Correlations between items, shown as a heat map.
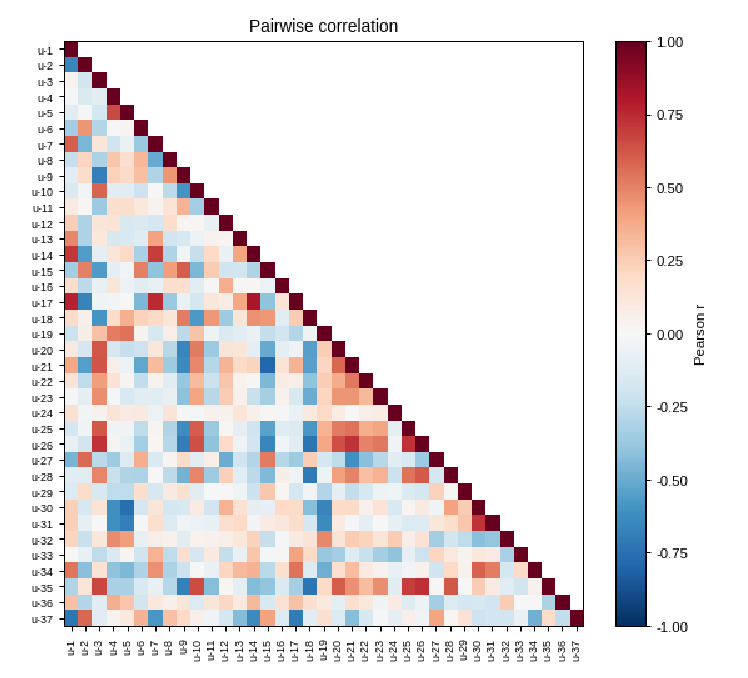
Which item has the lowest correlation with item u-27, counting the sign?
u-21
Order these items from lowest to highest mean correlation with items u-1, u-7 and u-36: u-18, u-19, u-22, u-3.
u-19, u-3, u-22, u-18
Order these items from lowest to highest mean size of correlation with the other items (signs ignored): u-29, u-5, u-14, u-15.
u-29, u-5, u-14, u-15
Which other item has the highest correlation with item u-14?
u-17
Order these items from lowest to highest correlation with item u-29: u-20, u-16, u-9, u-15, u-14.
u-14, u-20, u-16, u-9, u-15
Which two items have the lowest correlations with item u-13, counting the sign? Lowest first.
u-37, u-2
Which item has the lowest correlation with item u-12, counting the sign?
u-27
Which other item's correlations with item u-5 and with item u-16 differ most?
u-30
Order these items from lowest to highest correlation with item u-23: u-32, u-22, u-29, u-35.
u-29, u-32, u-22, u-35
